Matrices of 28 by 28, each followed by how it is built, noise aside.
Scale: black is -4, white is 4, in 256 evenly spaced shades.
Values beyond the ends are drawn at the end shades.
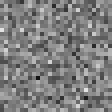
noise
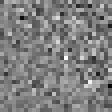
upper triangular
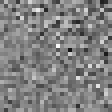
upper triangular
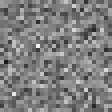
noise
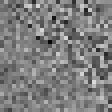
upper triangular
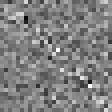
banded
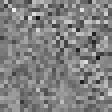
upper triangular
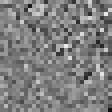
upper triangular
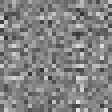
low rank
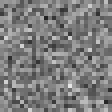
noise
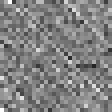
Toeplitz
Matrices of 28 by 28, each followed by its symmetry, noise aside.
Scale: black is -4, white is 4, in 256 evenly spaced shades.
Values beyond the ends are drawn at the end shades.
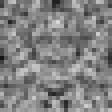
mirrored left to right.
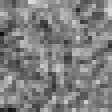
antisymmetric.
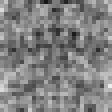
mirrored left to right.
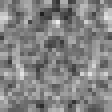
mirrored left to right.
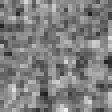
antisymmetric.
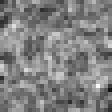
same after a half turn.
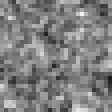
antisymmetric.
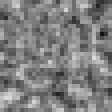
antisymmetric.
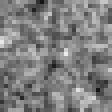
antisymmetric.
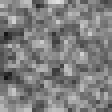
mirrored top to bottom.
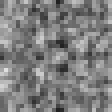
mirrored top to bottom.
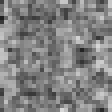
mirrored top to bottom.
